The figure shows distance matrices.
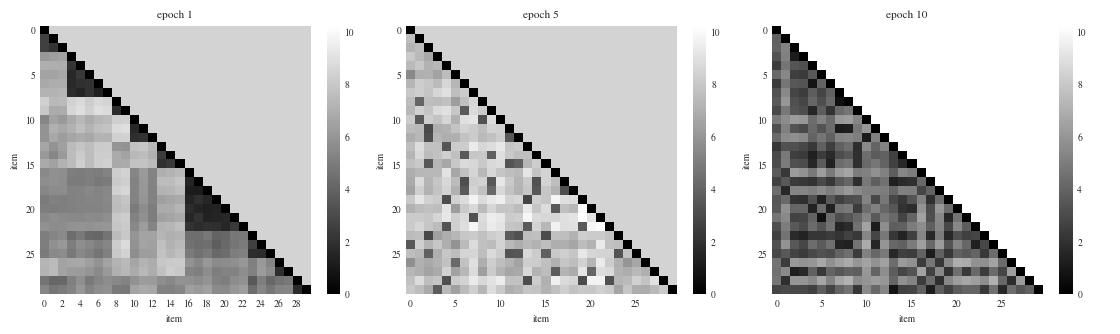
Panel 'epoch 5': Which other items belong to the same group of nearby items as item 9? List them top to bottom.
6, 14, 17, 18
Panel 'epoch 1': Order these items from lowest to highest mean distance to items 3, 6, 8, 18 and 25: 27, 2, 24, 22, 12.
24, 22, 27, 2, 12
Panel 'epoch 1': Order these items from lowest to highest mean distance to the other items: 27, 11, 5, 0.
5, 0, 27, 11
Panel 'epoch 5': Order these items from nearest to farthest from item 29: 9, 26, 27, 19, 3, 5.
3, 5, 26, 27, 19, 9
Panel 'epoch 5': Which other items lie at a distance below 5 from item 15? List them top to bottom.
2, 11, 12, 23, 25
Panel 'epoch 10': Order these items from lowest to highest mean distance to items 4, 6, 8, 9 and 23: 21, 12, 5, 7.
7, 5, 21, 12
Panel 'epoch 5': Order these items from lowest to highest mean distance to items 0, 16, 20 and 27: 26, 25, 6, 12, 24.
24, 26, 12, 6, 25
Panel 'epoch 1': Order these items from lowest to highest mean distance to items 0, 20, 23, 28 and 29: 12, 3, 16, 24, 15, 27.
24, 16, 3, 27, 12, 15
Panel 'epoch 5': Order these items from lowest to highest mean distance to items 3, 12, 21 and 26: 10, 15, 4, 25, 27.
25, 15, 27, 4, 10
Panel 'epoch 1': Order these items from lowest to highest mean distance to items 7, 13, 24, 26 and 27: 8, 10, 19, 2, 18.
19, 18, 2, 10, 8
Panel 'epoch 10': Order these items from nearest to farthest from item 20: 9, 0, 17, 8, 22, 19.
9, 17, 0, 19, 8, 22
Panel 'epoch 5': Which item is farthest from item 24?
21
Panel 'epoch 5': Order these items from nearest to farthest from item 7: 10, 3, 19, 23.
23, 3, 10, 19
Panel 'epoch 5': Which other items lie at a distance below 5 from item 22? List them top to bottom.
4, 13, 19, 28
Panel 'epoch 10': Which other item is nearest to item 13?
29
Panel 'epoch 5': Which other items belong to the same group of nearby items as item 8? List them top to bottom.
1, 10
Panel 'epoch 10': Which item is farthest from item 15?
26
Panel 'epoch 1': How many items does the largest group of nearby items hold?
7
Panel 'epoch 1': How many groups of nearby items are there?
9
